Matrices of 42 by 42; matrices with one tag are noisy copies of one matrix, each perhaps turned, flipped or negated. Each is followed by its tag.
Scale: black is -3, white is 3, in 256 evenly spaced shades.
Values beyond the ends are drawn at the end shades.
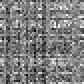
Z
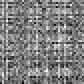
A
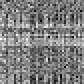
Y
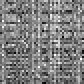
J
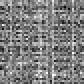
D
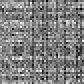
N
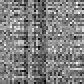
Y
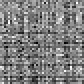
N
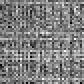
J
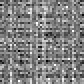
D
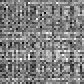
J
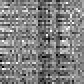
Y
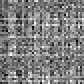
A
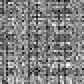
A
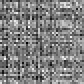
N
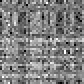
Z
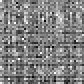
N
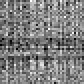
Y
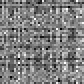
A
